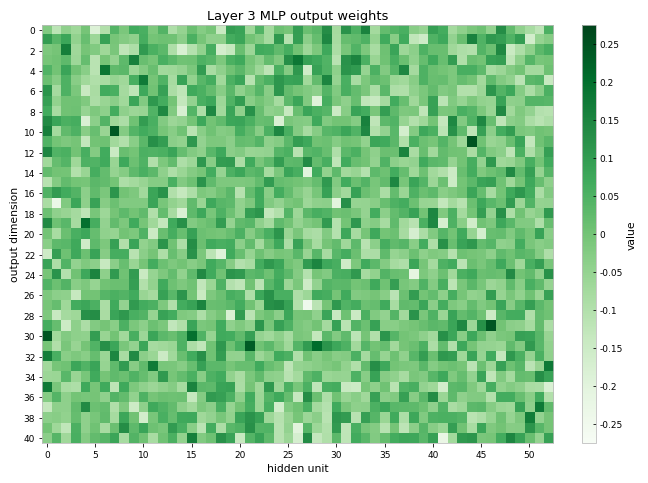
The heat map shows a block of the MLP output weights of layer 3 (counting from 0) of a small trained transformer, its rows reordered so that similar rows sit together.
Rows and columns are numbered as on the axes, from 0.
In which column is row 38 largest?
50
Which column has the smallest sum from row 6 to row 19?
14
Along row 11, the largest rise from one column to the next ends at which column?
44
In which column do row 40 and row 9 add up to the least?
41
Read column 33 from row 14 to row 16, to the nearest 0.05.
-0.1 0.05 0
